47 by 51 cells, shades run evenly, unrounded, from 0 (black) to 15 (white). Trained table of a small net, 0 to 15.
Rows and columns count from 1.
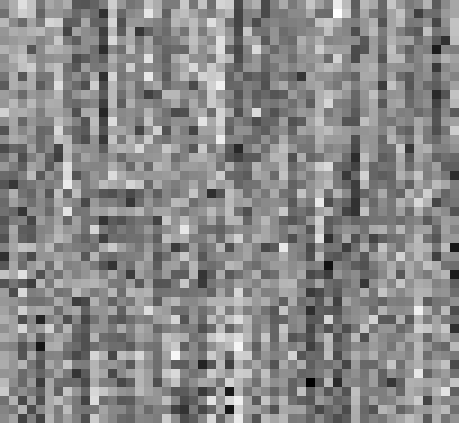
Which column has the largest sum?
25
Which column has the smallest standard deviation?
31
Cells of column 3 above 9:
17
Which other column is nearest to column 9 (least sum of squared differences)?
43
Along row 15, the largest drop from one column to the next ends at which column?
19
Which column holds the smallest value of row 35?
35
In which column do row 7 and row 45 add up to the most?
26
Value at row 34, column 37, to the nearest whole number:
9
